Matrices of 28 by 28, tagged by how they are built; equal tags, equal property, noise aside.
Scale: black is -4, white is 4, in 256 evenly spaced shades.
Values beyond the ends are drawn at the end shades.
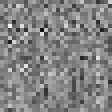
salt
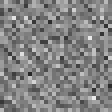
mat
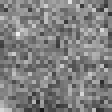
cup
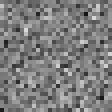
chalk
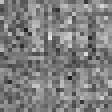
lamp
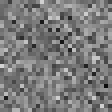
mat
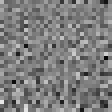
salt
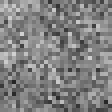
cup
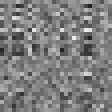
salt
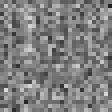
lamp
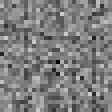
lamp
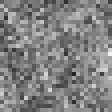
cup
